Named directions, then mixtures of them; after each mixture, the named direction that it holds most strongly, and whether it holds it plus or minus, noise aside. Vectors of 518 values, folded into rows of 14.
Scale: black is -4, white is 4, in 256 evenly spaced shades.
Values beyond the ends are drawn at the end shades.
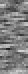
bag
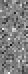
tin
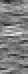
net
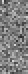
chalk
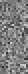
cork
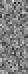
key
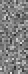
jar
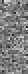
chalk, minus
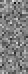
key, plus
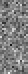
tin, plus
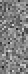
cork, plus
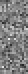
cork, minus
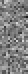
chalk, minus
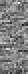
bag, minus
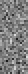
jar, minus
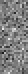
tin, plus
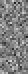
key, plus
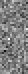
tin, plus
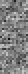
bag, plus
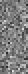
cork, plus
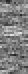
net, plus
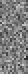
jar, plus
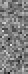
tin, minus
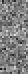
jar, minus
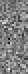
cork, plus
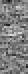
net, plus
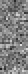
jar, minus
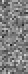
chalk, plus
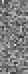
chalk, plus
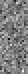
tin, minus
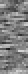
bag, plus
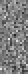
jar, plus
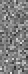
jar, plus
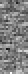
bag, plus
